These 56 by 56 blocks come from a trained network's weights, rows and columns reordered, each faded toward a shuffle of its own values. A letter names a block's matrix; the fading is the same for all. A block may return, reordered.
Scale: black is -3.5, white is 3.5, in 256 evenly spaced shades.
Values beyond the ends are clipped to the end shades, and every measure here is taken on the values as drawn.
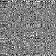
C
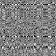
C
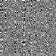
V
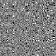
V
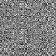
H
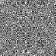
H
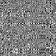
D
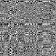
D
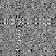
D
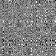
V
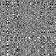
D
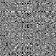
D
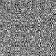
H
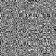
H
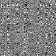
V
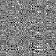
V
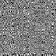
V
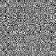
H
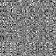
H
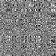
H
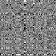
D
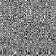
H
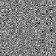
V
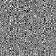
V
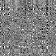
V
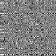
C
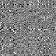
V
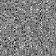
V
